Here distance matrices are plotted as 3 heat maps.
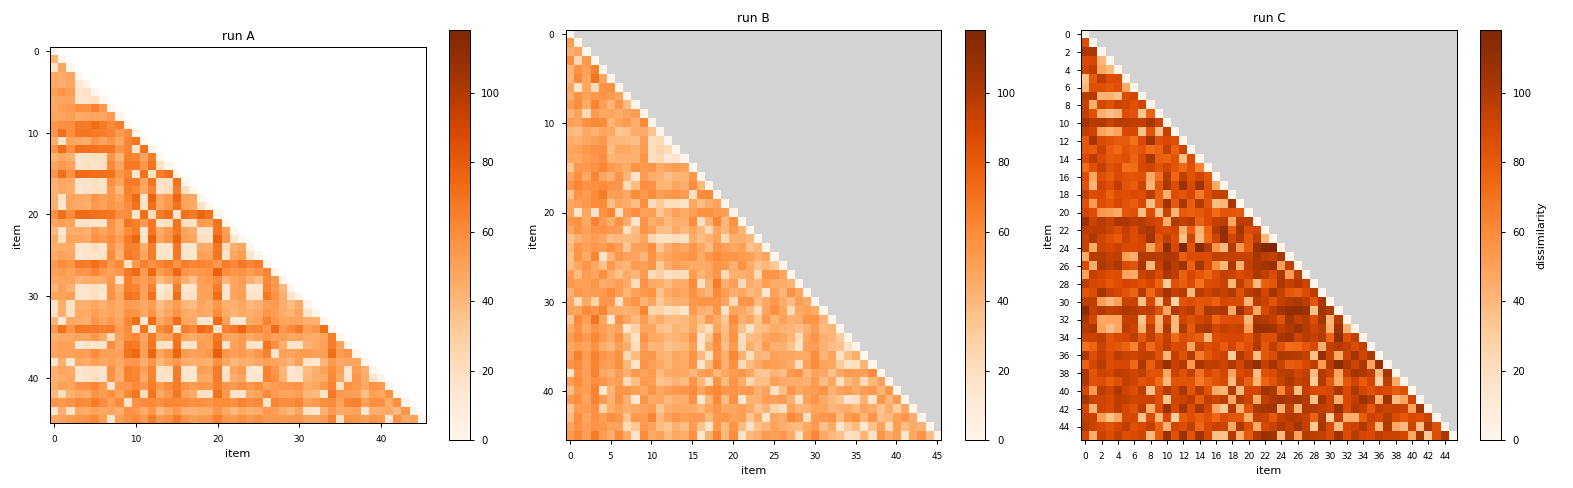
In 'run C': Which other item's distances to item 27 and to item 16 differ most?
45
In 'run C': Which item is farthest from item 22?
24
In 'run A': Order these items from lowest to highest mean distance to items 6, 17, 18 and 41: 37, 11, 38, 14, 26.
14, 11, 38, 37, 26
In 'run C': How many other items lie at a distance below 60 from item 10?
9
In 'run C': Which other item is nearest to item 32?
7
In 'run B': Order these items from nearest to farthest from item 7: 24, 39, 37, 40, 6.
39, 24, 37, 6, 40
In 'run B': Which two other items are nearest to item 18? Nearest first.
15, 0
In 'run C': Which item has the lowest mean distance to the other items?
9
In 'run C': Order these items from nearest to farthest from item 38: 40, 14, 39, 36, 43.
36, 39, 14, 40, 43
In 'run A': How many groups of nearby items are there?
8
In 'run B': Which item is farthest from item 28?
18
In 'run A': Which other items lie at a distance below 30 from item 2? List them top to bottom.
0, 31, 32, 38, 44
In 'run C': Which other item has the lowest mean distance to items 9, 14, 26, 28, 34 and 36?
39
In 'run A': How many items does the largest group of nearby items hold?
16
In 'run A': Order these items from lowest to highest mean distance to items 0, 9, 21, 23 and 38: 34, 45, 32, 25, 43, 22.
32, 22, 25, 43, 45, 34
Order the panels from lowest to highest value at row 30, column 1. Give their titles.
run B, run A, run C
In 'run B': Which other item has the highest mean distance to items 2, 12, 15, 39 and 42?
3
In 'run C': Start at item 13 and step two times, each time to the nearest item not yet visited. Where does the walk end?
35
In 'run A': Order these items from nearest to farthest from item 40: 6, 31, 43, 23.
6, 31, 23, 43
